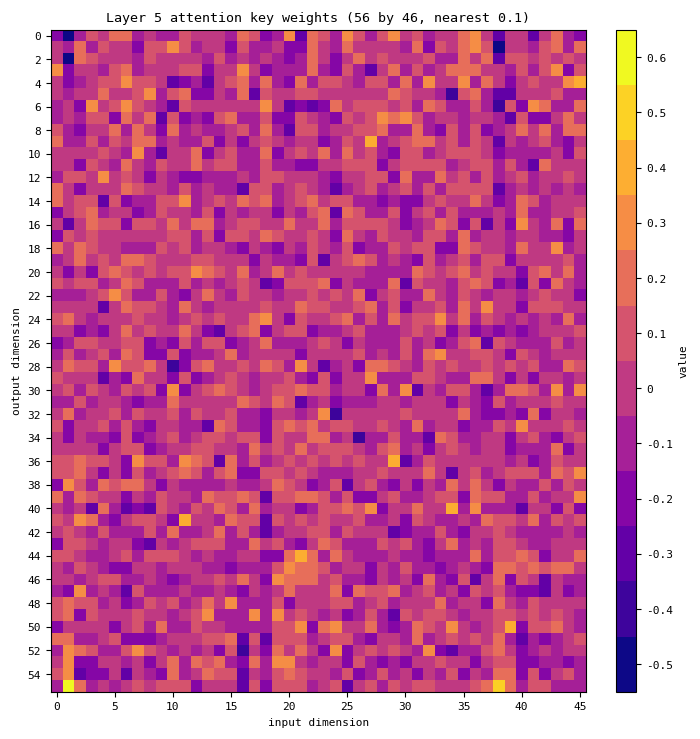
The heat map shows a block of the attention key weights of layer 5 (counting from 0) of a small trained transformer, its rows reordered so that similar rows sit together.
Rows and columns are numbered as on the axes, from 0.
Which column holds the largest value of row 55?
1
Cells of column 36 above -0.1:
37
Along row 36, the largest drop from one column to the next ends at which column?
30
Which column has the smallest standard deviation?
9
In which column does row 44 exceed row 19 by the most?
21
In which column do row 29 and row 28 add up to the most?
27
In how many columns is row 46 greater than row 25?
20
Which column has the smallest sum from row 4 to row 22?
38
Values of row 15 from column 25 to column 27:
0.2 0.1 -0.1
